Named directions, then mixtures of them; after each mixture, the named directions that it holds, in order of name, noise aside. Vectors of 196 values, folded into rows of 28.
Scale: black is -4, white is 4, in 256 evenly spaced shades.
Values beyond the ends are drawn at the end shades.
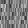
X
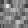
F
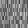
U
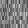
U.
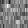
F, U.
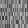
U, X.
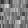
F, X.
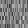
U, X.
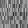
U.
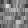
F.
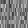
X.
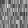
F, U.
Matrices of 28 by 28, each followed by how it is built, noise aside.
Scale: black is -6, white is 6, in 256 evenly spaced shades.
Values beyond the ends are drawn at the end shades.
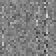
uneven columns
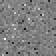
sparse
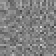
low rank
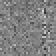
uneven columns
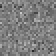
low rank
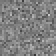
noise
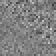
upper triangular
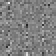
uneven columns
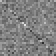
diagonal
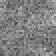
smooth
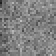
smooth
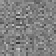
low rank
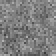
smooth
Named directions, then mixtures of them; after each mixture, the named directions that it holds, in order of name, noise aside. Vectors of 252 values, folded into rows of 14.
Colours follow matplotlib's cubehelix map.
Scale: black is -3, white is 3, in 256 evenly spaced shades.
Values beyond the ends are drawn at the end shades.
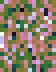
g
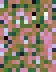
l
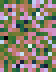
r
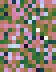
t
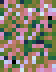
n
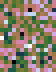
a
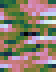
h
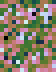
l, n.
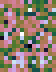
a.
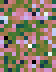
a, l, r.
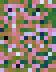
h, r, t.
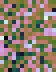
a, l.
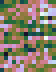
h, n, t.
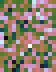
a, g, r.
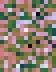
r.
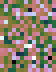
a.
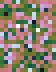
g, t.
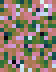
n, r, t.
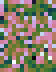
a, l, n.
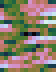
h.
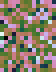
g, l, r.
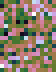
a, h, l.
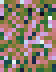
n.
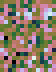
a, l, n.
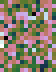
g, l, r.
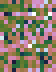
a, g, t.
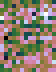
h, l, n.
